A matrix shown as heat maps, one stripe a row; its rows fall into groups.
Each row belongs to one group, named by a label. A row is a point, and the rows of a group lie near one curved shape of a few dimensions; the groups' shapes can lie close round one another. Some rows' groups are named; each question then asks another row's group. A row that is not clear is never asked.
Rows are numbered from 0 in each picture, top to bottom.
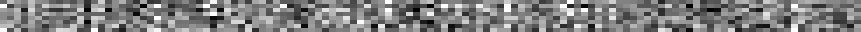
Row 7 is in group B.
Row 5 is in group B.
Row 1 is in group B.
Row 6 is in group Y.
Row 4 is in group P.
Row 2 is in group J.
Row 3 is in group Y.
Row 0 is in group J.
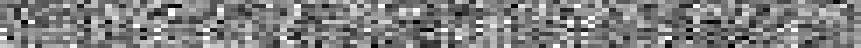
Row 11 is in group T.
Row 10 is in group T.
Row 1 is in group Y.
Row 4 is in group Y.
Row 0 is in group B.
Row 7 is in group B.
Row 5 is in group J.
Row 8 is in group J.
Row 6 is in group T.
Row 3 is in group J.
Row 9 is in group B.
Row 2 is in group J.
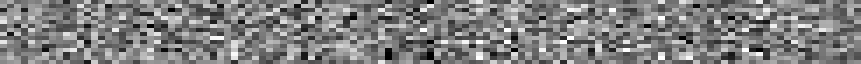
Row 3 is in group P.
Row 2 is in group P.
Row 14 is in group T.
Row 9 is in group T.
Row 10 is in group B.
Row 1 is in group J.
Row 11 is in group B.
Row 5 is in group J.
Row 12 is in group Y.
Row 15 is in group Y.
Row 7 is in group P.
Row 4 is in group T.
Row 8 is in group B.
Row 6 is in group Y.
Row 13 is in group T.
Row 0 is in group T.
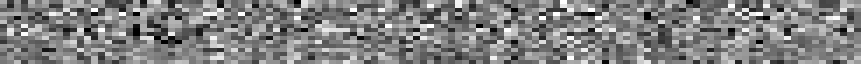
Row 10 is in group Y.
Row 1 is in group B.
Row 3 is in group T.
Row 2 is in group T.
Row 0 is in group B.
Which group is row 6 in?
J
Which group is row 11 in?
T
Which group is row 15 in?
B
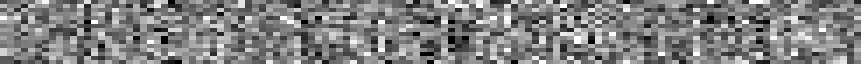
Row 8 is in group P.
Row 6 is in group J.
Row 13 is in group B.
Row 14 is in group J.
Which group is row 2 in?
Y
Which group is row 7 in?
J
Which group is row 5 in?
J
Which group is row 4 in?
T
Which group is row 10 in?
Y
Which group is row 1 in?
B
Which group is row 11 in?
J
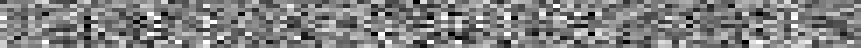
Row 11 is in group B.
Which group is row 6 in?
B
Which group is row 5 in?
Y
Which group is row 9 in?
J
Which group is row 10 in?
B
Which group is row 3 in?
Y
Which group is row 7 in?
J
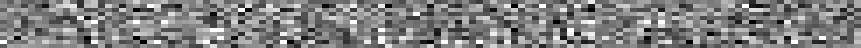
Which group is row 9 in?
J
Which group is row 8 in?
T
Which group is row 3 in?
J
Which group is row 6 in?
T
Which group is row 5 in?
T
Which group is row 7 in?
T
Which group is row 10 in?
B
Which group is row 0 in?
T
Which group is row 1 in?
Y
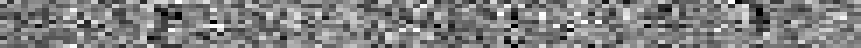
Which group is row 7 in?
J
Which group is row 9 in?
J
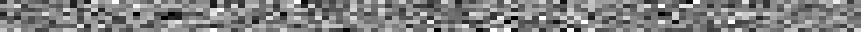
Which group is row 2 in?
T
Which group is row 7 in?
T
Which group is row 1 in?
T
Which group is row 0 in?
Y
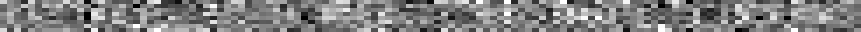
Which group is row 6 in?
T
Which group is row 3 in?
J
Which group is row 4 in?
J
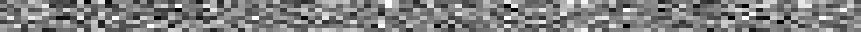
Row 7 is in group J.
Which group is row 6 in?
Y
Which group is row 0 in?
J
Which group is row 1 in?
B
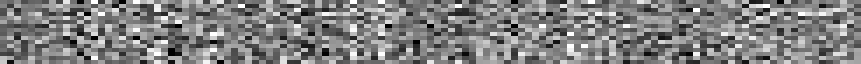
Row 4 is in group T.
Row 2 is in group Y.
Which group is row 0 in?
T
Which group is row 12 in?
Y
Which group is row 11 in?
J
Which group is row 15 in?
B
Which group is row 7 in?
T
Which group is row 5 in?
B
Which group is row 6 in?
Y
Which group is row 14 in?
J
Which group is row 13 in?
Y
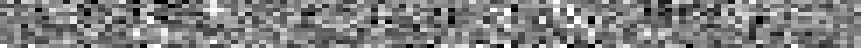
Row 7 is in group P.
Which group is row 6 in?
J
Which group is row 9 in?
T
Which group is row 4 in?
Y
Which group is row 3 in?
J
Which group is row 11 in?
B
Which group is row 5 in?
Y
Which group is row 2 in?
T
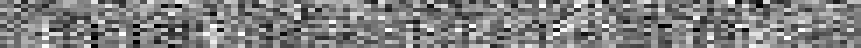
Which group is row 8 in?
T
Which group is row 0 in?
B
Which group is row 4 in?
Y
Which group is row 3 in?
J
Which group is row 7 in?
B
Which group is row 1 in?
Y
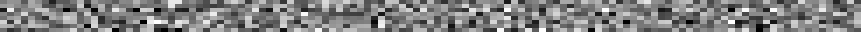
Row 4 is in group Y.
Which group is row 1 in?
P
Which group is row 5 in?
B
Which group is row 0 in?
B
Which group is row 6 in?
J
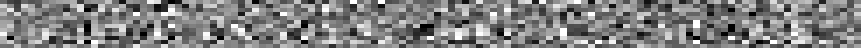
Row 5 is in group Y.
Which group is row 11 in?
T
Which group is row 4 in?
T
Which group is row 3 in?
T
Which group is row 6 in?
B
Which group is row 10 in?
J
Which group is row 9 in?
B
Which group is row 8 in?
B
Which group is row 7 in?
B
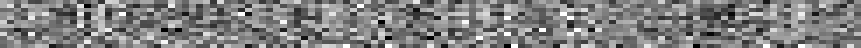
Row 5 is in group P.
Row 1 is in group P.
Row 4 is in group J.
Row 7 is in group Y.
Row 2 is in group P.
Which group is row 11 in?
B
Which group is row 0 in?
J
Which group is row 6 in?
P
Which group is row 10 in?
T
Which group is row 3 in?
B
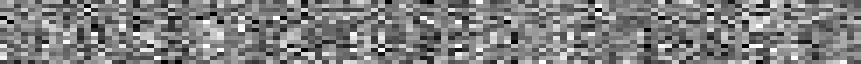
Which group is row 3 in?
J
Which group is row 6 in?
T
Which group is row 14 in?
B
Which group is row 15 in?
Y
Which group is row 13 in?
P
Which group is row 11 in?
B
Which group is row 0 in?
T
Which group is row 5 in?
B
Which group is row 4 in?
P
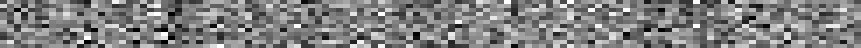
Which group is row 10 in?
P
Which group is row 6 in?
Y
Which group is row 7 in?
P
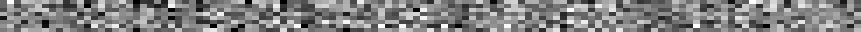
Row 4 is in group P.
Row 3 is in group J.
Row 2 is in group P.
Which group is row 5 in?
J
